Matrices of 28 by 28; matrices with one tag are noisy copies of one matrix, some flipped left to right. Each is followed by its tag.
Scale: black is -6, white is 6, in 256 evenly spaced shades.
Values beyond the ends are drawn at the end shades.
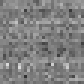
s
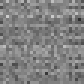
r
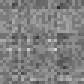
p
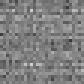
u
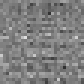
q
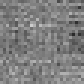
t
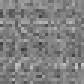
s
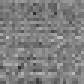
q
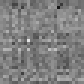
p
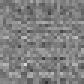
q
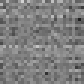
r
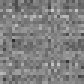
u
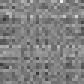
r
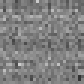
u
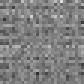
r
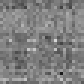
p
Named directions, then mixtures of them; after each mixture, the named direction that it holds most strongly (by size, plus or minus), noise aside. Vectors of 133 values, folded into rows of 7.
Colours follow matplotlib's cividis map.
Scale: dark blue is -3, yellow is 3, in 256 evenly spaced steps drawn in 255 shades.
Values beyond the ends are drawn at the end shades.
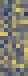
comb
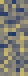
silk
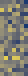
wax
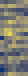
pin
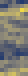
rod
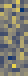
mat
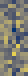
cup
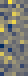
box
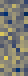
wax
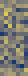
comb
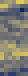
rod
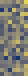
wax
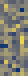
silk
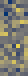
comb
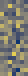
cup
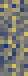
mat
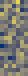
mat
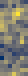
rod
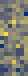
comb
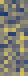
silk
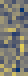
silk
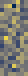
mat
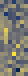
cup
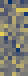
comb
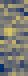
pin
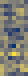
pin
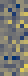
wax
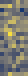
pin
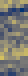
rod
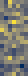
box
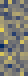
box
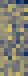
wax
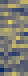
pin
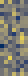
silk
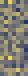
comb
